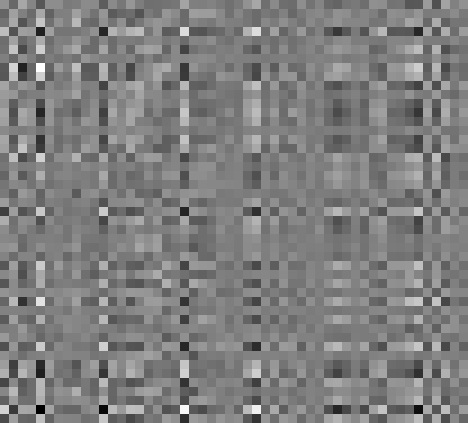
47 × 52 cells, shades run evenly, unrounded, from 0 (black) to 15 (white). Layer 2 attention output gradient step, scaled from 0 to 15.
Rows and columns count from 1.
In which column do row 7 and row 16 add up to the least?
5
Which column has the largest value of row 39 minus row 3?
12
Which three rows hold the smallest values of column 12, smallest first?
46, 4, 42
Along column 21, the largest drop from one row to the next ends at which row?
47
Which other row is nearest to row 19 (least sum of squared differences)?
21
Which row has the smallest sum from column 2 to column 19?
43
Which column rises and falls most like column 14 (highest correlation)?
16
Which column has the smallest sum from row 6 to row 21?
19
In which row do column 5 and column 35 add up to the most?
8
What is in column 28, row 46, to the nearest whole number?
11
